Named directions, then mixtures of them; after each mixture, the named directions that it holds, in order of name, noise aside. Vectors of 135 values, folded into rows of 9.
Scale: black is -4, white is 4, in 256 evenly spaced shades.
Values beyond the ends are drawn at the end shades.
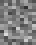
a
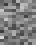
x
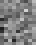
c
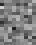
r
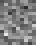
a.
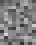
a, x.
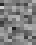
r.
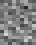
a.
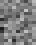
c.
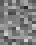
a.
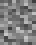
a, r.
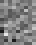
a, c.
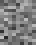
a, x.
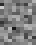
r.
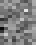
c.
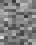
x.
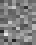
a, c.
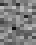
r, x.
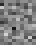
a, r.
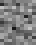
r, x.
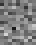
a, r.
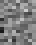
c, x.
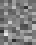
a, c.
